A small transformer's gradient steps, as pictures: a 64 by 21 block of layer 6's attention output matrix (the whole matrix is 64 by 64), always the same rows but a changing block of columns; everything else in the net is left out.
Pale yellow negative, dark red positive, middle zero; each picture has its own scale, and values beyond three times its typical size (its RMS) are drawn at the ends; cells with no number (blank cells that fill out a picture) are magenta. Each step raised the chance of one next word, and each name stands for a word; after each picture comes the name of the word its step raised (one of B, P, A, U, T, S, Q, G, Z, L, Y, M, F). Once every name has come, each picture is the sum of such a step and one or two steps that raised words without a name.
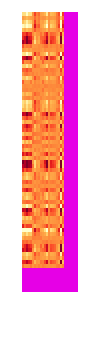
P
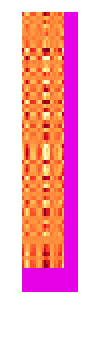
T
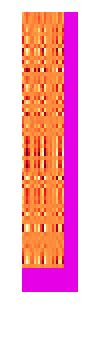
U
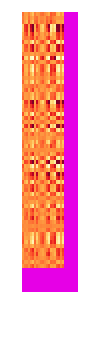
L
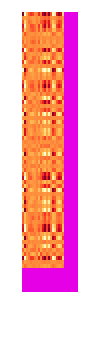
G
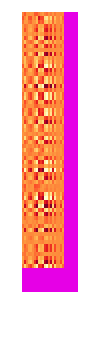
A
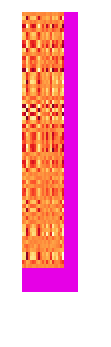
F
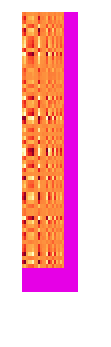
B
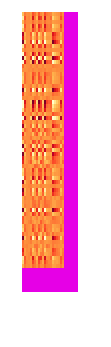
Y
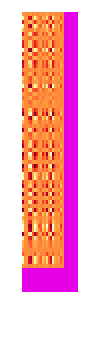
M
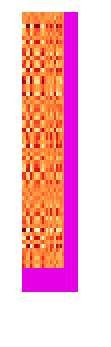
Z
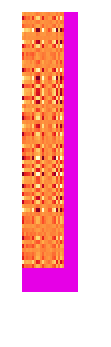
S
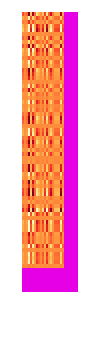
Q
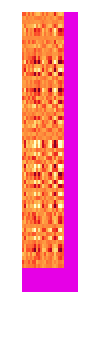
L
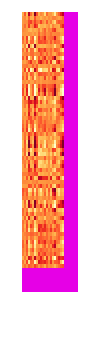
U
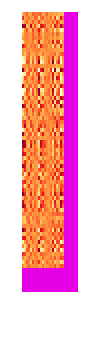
S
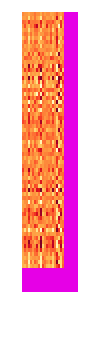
Z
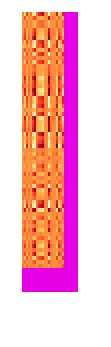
F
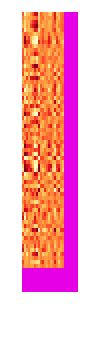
P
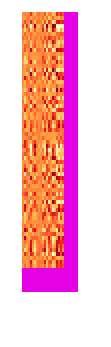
T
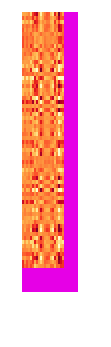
G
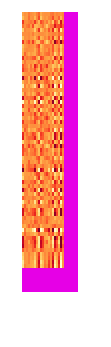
Z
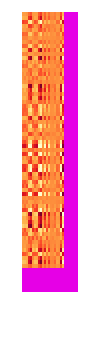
M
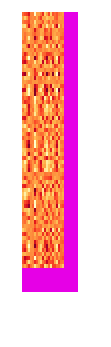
A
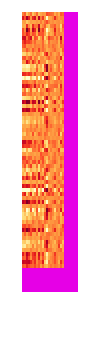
Q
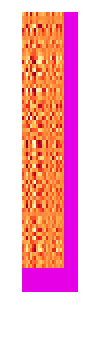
L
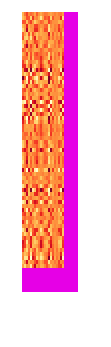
F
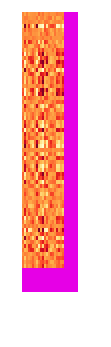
Z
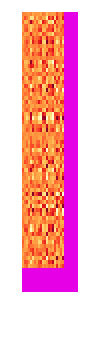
M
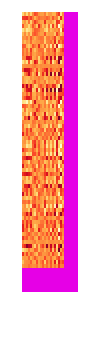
S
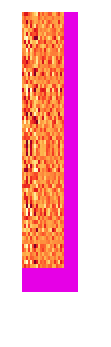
A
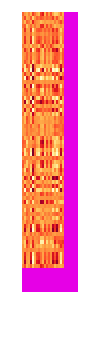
U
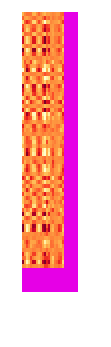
U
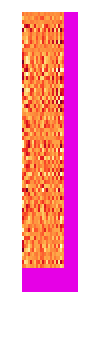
S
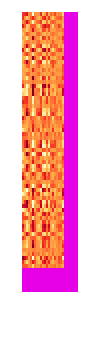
M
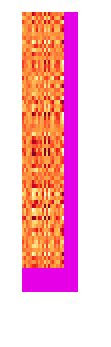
B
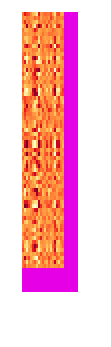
U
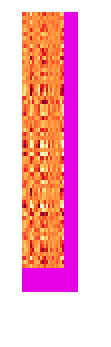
Y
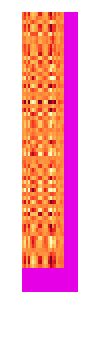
Y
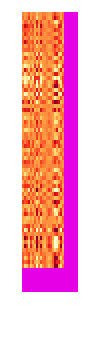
Z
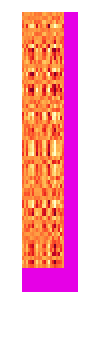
T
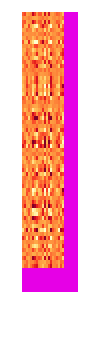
Z
